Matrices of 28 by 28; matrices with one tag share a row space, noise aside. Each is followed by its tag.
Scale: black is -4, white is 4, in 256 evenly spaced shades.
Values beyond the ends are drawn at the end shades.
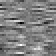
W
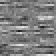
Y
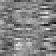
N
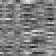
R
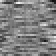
N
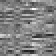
R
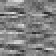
W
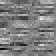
Y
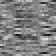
N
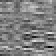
R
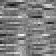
W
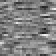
N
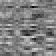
R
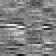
W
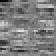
Y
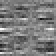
Y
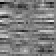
Y
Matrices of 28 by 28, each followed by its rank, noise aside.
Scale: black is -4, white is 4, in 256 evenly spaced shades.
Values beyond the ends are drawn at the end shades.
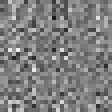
four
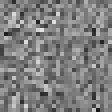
eight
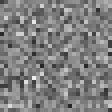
eight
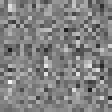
six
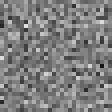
eight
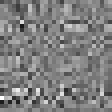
four
